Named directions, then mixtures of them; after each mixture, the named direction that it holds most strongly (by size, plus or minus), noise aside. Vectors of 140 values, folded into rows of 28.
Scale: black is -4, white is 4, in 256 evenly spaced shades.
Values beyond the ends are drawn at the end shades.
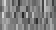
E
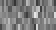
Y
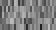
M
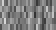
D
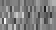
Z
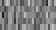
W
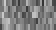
E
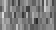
E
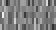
W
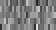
Y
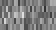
Z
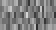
Y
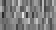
E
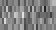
Z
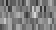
Y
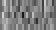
E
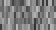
W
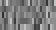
W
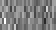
D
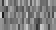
D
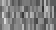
E
